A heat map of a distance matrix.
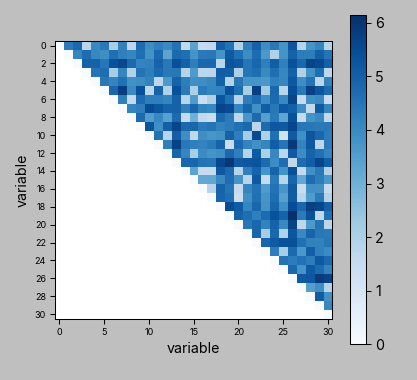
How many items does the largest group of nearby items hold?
10
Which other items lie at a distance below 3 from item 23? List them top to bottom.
5, 10, 12, 15, 21, 25
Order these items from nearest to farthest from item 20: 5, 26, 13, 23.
23, 5, 13, 26
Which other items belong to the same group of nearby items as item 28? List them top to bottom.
7
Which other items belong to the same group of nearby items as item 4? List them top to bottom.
11, 19, 29
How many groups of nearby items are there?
8
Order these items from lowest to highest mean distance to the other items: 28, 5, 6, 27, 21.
27, 6, 21, 5, 28
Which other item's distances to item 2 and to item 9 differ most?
22
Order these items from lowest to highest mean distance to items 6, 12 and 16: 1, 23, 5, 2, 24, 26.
23, 5, 1, 24, 2, 26
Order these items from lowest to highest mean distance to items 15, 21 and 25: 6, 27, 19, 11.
27, 6, 11, 19
